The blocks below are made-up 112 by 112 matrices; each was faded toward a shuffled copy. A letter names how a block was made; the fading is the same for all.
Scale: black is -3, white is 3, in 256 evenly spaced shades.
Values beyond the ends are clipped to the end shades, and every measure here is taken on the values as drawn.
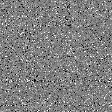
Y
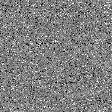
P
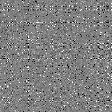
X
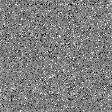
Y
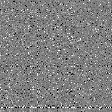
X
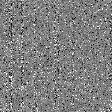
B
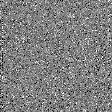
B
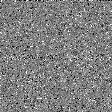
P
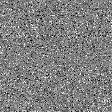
P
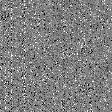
B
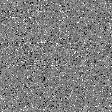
Y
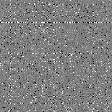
X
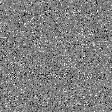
Y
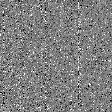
B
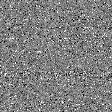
P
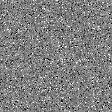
Y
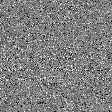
P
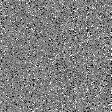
B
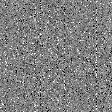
B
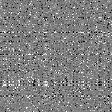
X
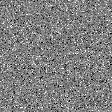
P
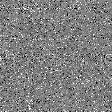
Y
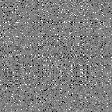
X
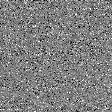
P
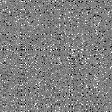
X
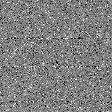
Y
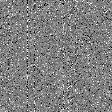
B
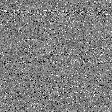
P
